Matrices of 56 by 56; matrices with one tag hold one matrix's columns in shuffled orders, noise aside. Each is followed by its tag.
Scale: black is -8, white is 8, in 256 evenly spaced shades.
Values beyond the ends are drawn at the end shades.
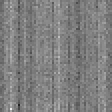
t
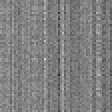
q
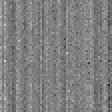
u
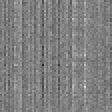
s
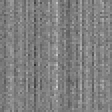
s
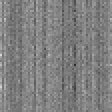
s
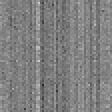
u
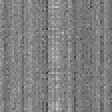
t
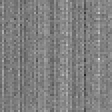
q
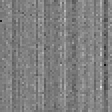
s
